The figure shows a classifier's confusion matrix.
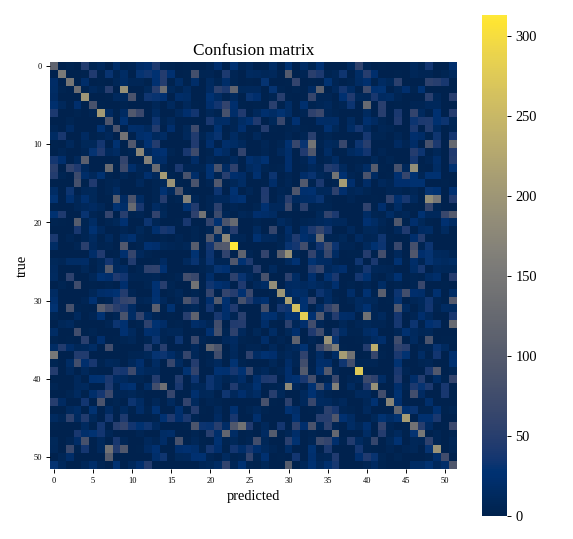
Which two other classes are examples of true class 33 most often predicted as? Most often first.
51, 21
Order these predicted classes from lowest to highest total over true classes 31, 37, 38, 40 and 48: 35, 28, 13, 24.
24, 28, 35, 13
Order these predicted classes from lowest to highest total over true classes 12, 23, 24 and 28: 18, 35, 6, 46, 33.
6, 33, 35, 46, 18
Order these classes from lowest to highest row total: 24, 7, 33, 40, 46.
7, 33, 40, 24, 46
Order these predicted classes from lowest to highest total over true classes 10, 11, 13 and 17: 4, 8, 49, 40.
4, 40, 8, 49
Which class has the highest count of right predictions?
23
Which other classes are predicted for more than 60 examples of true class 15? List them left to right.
3, 18, 21, 32, 37
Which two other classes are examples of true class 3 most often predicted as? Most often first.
9, 14
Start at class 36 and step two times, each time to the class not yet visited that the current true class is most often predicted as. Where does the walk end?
30
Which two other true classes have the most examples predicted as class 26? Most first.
48, 7
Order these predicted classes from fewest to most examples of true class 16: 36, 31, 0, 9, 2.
9, 0, 2, 36, 31
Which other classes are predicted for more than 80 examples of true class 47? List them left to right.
22, 28, 36
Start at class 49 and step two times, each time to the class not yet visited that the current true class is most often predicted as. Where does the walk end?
29
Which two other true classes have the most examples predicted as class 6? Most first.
31, 43
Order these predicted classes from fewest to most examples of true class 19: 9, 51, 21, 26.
26, 9, 21, 51
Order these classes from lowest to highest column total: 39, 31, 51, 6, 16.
16, 39, 6, 31, 51
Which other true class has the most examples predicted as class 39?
0
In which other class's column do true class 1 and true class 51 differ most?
18
